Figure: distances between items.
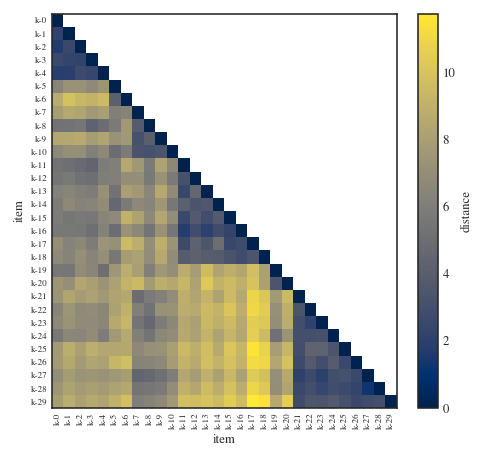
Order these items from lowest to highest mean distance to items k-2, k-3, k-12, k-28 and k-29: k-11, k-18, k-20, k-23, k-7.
k-23, k-11, k-7, k-18, k-20
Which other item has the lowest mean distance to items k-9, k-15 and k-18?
k-16
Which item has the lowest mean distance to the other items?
k-8
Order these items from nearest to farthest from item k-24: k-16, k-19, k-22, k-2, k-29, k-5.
k-22, k-29, k-19, k-2, k-5, k-16
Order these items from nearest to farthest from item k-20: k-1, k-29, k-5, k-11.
k-1, k-5, k-11, k-29
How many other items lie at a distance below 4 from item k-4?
4
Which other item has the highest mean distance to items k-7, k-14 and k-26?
k-20
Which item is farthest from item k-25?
k-17
